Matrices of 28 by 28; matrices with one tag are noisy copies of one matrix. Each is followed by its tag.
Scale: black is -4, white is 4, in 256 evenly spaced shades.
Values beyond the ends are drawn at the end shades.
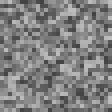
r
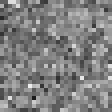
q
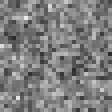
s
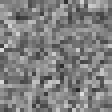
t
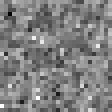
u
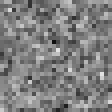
r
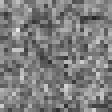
u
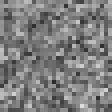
u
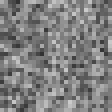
s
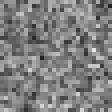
s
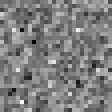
t
